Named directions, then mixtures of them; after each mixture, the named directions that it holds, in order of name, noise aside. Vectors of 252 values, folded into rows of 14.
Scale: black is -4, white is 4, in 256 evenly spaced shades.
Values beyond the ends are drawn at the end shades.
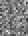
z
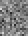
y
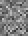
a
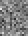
y.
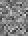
a.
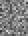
z.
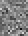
a, y.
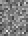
a, z.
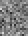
y.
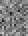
a, y.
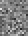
a, y.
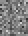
z.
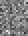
z.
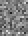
y, z.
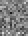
y, z.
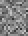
a.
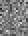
y, z.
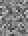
a, z.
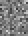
z.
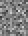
a, z.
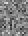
y, z.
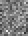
a, z.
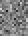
y, z.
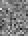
a, y.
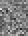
a, y.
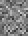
a.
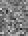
a, y.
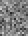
y.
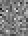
y, z.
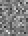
z.
